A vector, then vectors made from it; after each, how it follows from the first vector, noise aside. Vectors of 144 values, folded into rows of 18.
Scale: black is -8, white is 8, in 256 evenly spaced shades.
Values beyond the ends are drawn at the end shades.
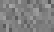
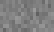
reversed, shrunk.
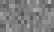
sign-scrambled.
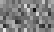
reversed, negated, scaled up.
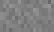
shrunk.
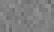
shrunk.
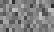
wrapped around, scaled up.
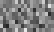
reversed, negated, scaled up.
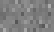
reversed, negated, partly zeroed.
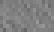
reversed, shrunk.
